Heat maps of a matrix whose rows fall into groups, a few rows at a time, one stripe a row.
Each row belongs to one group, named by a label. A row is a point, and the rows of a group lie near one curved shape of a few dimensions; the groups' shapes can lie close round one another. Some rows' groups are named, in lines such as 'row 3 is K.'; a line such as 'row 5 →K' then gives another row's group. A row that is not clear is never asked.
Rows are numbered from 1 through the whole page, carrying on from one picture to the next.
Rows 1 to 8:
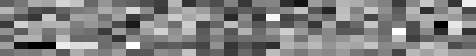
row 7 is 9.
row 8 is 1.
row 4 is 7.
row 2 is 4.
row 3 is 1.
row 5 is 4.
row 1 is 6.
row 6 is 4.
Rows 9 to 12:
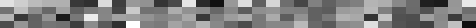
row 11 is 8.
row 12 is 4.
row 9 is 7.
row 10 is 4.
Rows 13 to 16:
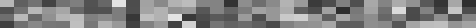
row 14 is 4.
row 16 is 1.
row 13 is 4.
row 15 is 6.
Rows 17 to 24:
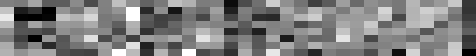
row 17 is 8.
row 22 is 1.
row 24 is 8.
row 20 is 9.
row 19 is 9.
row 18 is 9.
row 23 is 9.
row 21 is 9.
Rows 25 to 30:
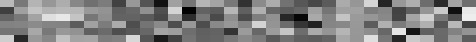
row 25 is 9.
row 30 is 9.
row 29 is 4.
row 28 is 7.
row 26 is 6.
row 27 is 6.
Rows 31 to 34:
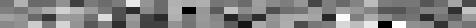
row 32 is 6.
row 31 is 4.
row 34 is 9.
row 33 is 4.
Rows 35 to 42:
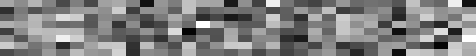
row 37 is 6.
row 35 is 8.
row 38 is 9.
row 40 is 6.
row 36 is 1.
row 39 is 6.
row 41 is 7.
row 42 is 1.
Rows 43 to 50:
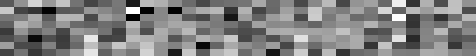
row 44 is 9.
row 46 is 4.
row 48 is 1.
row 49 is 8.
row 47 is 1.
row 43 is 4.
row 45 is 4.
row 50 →1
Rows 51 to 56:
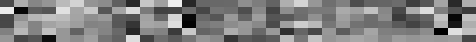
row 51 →6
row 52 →9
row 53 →6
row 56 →9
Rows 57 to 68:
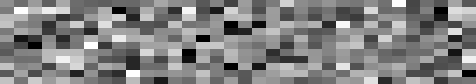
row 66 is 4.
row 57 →4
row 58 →7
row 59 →7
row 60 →4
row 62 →8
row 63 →1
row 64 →6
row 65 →6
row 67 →4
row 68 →9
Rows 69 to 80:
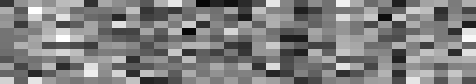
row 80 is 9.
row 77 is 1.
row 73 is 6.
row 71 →9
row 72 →8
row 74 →6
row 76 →6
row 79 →1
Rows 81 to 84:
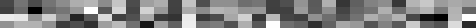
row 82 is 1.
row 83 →7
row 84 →8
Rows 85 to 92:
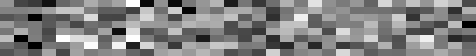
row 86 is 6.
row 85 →9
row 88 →4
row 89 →4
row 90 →9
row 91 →1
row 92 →1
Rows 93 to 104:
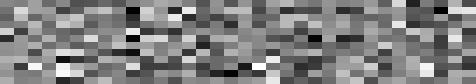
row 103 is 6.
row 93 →4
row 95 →6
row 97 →9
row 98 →7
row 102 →9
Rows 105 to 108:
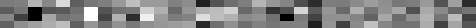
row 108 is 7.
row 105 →7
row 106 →1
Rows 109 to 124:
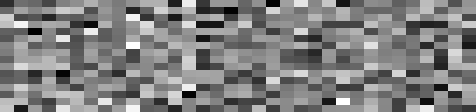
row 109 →1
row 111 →9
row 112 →7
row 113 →1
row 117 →7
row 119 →1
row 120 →1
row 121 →7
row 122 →6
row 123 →4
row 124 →9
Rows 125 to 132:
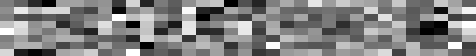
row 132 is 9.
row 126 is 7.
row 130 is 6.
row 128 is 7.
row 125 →9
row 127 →8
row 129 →7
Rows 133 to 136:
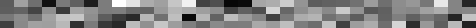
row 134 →1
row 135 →6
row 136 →4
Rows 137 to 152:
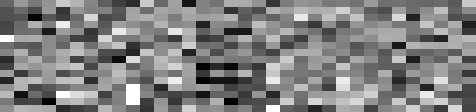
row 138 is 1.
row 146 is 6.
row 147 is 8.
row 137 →6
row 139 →1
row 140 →7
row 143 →1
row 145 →4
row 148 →6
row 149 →4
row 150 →9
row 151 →9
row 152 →8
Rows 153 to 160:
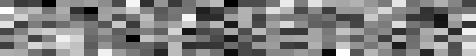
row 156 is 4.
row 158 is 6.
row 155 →7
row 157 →6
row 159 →6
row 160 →4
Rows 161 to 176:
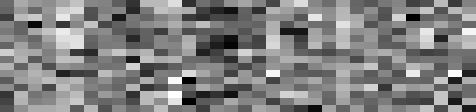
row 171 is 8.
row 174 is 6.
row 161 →6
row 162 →6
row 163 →4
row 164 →1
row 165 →6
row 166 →6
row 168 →7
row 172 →6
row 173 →9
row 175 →6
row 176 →7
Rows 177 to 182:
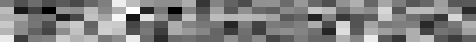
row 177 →8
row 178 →9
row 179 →7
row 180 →4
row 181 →4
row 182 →9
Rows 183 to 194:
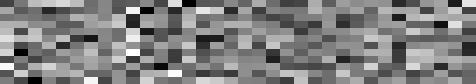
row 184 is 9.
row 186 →7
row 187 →9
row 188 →7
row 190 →9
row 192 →9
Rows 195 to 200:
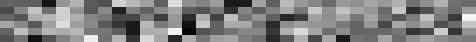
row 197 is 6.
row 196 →4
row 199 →6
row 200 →1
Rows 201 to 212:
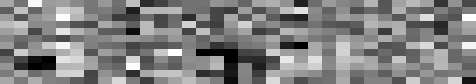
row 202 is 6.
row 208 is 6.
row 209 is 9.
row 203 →6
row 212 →8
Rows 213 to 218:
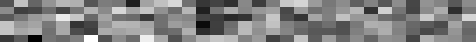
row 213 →6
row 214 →8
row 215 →6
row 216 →7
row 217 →7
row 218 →1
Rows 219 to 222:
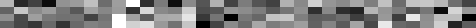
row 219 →9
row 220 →7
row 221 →8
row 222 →8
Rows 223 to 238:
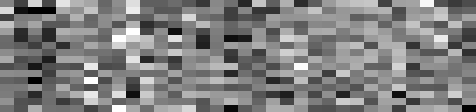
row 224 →9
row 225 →1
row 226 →9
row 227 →9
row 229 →8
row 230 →4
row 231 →9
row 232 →1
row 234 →1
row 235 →4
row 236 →1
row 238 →8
